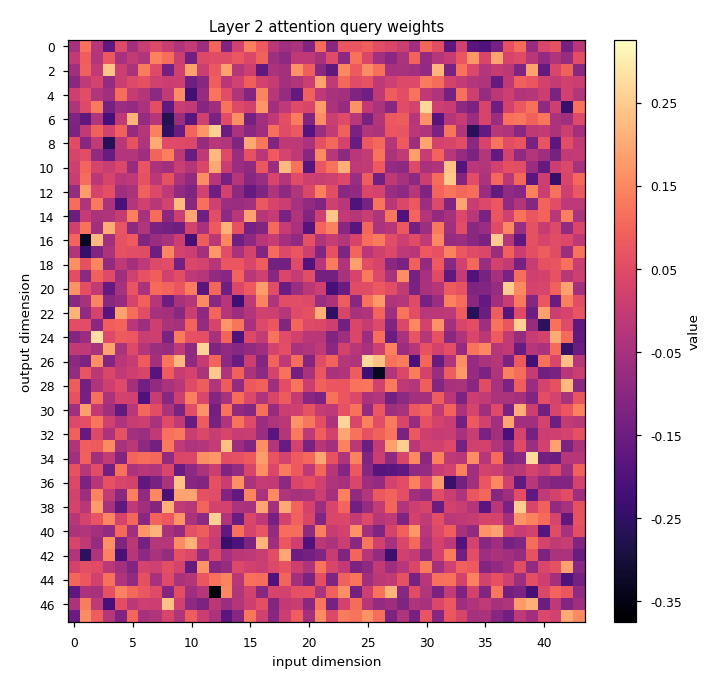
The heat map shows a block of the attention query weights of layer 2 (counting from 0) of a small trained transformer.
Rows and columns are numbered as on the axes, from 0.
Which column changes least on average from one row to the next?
43
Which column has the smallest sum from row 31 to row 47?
37
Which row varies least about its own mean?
3
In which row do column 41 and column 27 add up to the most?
33
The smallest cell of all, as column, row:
12, 45
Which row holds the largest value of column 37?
20
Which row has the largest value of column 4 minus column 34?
22
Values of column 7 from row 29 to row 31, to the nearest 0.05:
0 0.05 -0.05
